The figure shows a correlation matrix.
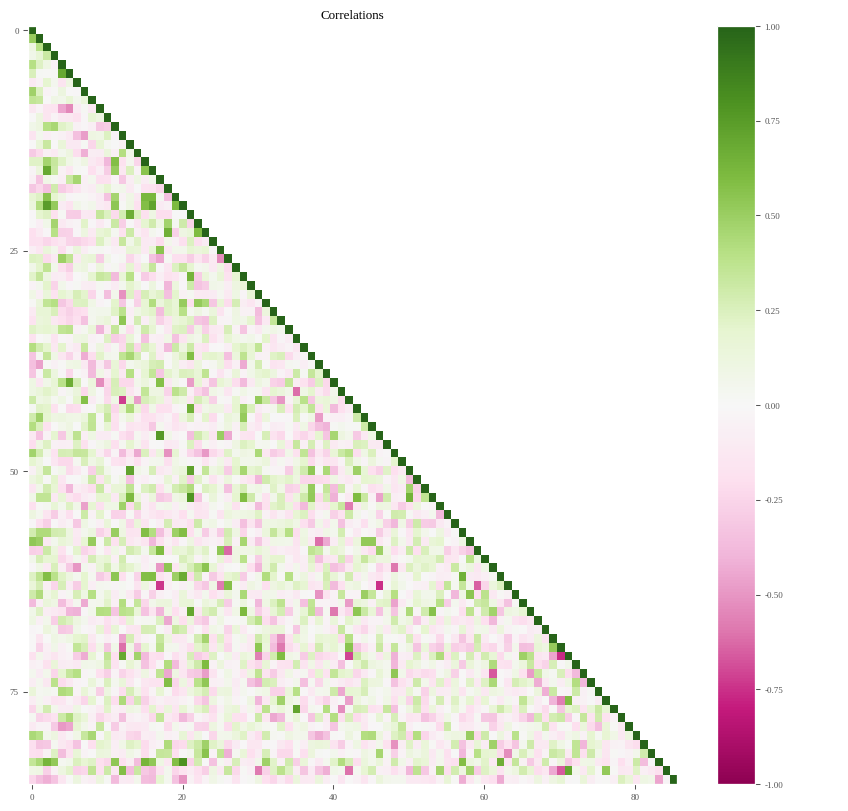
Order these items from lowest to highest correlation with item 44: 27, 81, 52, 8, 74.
81, 52, 27, 74, 8
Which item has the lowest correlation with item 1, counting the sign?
38
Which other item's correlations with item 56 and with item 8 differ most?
64
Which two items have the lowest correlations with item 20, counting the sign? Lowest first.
85, 78
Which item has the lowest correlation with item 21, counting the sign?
40
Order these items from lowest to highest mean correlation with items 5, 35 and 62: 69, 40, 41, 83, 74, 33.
41, 33, 74, 69, 83, 40
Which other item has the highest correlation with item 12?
71
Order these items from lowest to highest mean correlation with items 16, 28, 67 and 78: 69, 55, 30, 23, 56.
56, 23, 55, 69, 30
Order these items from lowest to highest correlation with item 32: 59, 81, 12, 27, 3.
59, 81, 27, 3, 12
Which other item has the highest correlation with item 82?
23
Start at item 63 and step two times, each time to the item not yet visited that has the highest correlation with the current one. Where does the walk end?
4
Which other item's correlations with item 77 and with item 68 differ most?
35
